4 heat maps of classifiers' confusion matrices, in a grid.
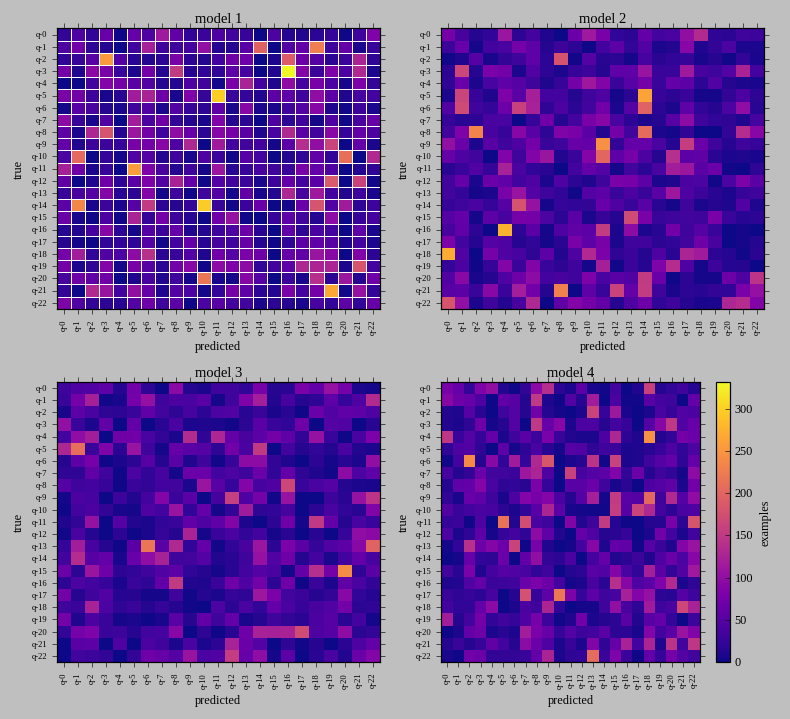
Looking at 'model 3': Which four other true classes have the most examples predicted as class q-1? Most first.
q-5, q-14, q-13, q-4
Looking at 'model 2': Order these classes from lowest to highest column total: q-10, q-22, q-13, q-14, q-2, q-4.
q-2, q-22, q-13, q-10, q-4, q-14
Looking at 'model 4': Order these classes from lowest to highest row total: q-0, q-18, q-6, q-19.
q-19, q-0, q-18, q-6
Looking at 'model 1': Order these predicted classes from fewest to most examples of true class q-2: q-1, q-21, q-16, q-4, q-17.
q-1, q-4, q-17, q-21, q-16
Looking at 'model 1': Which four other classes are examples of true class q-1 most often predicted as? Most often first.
q-18, q-14, q-6, q-10
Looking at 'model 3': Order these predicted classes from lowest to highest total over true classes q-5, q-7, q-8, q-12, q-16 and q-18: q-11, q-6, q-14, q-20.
q-6, q-11, q-20, q-14
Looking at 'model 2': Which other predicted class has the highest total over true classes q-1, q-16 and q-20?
q-4
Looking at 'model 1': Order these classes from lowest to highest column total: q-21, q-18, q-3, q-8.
q-8, q-21, q-3, q-18
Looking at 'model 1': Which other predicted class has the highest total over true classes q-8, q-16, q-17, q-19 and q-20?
q-3
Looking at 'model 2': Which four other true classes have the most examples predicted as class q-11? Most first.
q-9, q-10, q-16, q-19
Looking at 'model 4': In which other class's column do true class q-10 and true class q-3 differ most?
q-17
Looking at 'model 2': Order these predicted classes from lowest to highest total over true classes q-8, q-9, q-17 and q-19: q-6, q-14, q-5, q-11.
q-5, q-6, q-14, q-11
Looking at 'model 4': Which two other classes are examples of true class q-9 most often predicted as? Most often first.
q-18, q-15
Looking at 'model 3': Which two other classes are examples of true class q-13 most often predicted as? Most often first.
q-6, q-22
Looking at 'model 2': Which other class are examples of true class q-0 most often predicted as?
q-18
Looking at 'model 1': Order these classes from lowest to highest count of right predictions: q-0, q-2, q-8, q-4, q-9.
q-0, q-2, q-4, q-8, q-9
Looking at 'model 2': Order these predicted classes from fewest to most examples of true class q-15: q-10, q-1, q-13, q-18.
q-10, q-18, q-1, q-13
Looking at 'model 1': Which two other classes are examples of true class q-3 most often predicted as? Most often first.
q-16, q-8
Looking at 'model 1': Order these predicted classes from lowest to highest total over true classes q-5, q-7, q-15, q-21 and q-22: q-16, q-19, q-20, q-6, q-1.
q-20, q-1, q-16, q-6, q-19
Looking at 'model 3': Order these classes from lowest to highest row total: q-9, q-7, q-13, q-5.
q-7, q-9, q-5, q-13
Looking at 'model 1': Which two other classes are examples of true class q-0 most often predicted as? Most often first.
q-7, q-22
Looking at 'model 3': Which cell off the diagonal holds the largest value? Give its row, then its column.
q-15, q-20
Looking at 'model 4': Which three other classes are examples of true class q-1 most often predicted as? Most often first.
q-8, q-13, q-0
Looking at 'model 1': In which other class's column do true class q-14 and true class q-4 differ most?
q-10
